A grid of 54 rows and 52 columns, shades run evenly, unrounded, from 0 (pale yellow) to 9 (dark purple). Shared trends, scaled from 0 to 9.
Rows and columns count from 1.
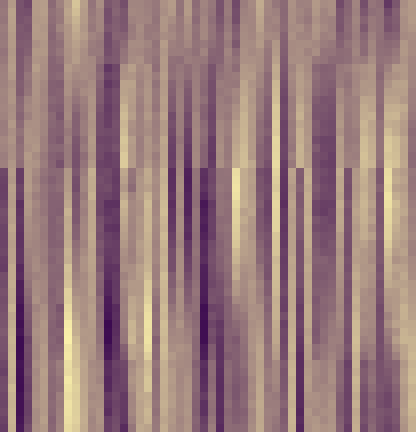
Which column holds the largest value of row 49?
3
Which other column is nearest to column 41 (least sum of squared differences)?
13
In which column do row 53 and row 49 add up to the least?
9
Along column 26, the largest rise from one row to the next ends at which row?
22
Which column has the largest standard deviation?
49
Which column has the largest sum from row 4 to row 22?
14
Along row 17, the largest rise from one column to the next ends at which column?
36
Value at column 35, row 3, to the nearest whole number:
4
